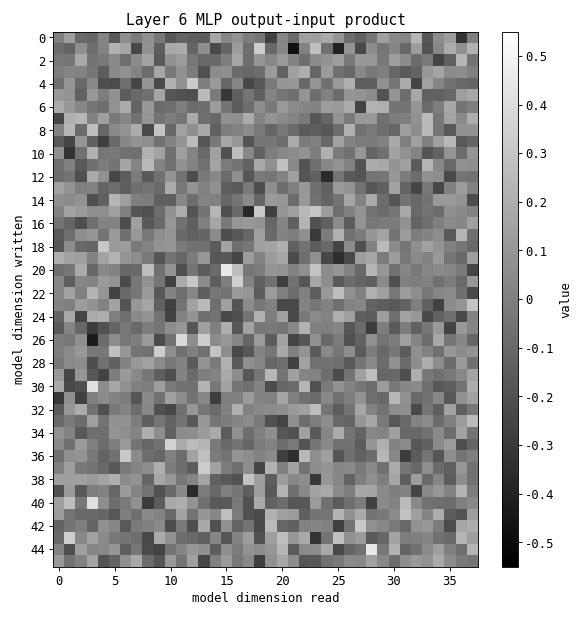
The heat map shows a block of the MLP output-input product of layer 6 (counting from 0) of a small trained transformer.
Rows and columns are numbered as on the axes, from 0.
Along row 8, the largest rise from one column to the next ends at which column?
9
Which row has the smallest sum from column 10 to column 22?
5
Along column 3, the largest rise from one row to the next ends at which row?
30
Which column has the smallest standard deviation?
7
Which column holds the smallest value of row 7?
0
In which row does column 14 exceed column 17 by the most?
15
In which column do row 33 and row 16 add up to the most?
37
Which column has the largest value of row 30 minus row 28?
3
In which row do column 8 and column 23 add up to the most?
20
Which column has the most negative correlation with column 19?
18
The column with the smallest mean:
21
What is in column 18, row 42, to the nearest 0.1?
-0.2
